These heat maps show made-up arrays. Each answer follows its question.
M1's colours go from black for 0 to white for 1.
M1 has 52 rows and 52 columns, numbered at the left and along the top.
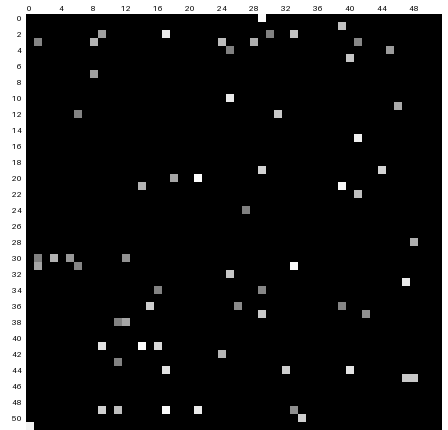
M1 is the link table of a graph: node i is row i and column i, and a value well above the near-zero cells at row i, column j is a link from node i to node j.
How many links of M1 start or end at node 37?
2
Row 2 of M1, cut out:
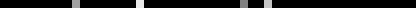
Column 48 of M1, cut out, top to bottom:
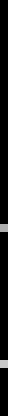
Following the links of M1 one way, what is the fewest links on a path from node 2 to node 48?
4
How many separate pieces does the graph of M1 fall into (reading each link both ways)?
4
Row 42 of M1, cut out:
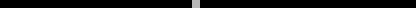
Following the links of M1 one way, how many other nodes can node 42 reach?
2
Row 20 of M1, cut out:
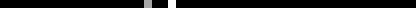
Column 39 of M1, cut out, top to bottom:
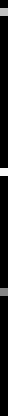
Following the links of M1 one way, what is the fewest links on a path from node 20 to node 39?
2
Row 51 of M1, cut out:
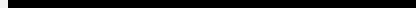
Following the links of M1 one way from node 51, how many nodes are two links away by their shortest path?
1
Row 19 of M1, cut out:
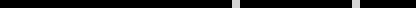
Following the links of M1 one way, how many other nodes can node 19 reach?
6
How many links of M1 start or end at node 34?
3
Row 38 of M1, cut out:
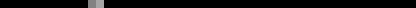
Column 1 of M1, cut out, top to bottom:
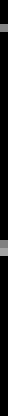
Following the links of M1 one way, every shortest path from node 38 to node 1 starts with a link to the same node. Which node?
node 12
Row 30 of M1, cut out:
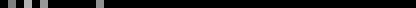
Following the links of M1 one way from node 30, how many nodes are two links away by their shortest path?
8
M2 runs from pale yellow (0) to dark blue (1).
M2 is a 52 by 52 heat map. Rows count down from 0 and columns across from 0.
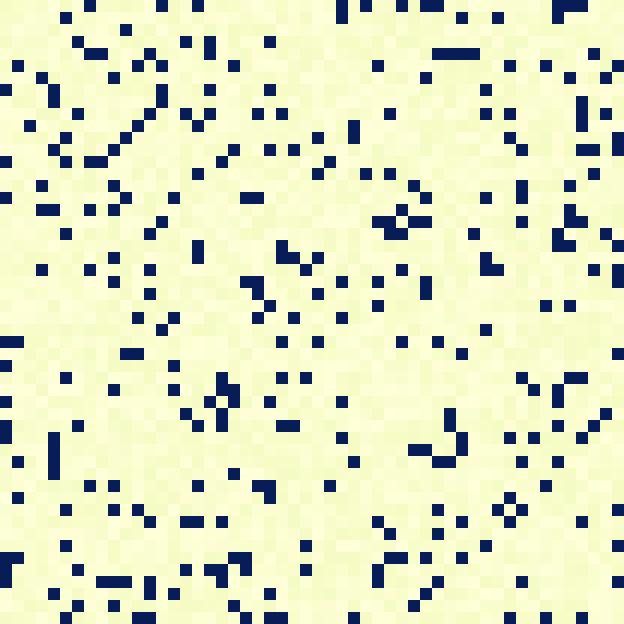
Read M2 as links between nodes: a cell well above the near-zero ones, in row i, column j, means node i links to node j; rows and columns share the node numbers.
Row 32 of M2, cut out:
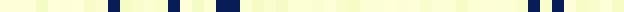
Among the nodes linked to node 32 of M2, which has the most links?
node 9
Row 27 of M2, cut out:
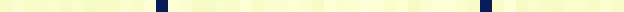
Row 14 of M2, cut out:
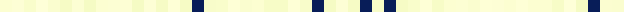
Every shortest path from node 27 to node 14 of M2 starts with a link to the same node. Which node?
node 40
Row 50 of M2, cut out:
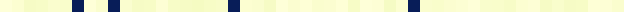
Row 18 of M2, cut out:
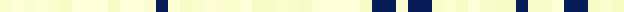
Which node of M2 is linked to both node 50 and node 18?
node 34
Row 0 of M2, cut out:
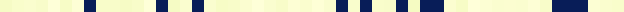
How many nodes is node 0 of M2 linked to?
11
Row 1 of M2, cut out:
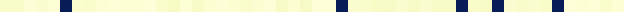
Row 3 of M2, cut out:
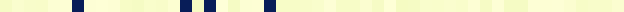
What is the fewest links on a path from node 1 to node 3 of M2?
3
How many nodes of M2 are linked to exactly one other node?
1
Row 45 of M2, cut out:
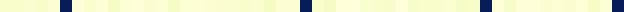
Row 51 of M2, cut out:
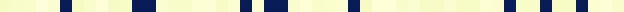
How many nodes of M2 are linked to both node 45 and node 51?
1
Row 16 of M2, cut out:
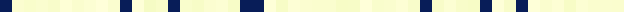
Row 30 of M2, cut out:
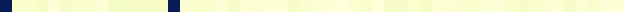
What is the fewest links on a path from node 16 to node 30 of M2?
2
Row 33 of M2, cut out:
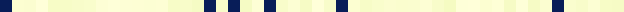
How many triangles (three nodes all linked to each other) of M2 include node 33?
3
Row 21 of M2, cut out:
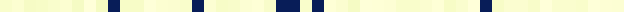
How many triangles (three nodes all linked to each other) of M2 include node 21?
4
